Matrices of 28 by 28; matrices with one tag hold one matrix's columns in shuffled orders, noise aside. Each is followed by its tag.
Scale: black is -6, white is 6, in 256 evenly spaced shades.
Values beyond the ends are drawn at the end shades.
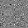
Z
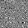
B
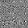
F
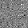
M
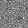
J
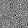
M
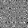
B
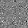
F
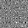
B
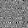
B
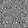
B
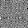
J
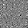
M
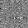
J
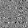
B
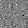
M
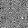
J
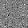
M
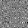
B
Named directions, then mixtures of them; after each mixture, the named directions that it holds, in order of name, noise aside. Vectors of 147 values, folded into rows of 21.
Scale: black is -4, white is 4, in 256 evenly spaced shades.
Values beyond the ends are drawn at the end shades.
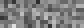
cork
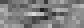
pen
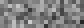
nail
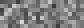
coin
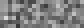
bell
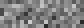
coin, nail.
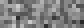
bell, nail.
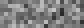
nail.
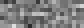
cork, pen.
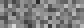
cork.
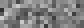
coin, cork, nail.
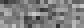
coin, cork, pen.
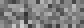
coin, cork, nail.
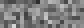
bell, coin, cork.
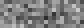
nail, pen.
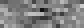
pen.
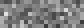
coin, nail, pen.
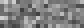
bell, cork, pen.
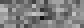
bell, pen.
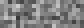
bell, nail.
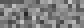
bell, coin, cork.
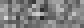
bell, pen.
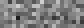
bell, nail.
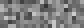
bell, cork.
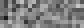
bell, cork.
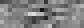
pen.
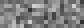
nail, pen.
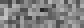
bell, coin, pen.
